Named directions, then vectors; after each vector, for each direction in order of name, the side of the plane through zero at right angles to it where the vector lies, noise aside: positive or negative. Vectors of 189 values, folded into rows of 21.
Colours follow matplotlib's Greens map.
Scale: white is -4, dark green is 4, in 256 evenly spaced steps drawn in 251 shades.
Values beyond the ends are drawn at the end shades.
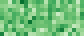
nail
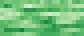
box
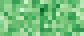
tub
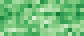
negative, negative, negative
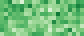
negative, negative, negative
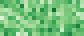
positive, negative, positive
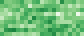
positive, positive, positive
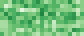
negative, positive, positive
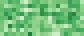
negative, negative, positive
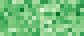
negative, negative, negative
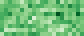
negative, negative, negative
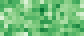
positive, negative, positive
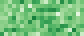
positive, positive, positive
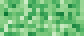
negative, negative, positive
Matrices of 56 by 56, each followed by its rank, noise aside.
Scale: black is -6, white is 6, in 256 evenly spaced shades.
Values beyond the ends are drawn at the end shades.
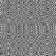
four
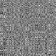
five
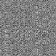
six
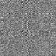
four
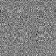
seven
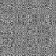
six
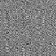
seven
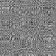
six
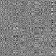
four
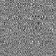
six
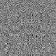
seven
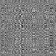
four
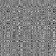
four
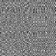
four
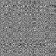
five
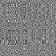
five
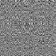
seven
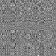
four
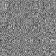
seven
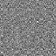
seven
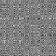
four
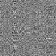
seven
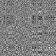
four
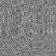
six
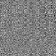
five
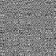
seven
